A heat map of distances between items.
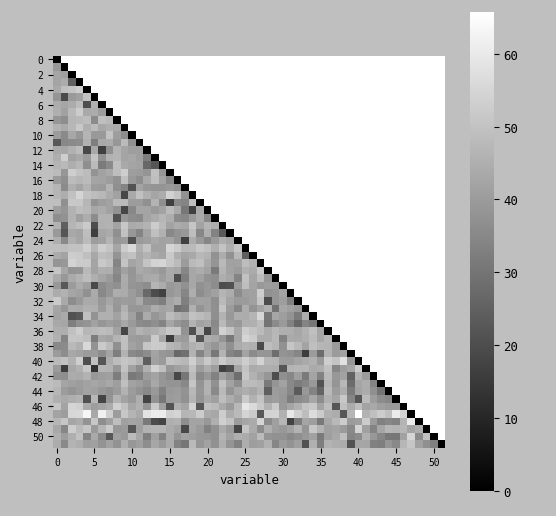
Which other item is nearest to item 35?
43
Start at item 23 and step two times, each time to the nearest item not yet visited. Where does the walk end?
41
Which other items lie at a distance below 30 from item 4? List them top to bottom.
6, 12, 40, 45
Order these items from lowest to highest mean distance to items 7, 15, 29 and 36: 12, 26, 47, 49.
12, 49, 26, 47
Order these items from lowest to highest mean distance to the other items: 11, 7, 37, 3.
11, 37, 7, 3
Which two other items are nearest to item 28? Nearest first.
32, 44
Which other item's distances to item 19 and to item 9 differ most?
15
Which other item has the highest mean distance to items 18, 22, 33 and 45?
47
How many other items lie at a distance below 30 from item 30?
5
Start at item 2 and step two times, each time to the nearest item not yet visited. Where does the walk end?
3
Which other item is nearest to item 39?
33
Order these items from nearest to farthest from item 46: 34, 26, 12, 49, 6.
12, 6, 49, 34, 26
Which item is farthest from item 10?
25
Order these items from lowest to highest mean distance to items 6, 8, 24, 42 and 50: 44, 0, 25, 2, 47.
44, 0, 2, 25, 47
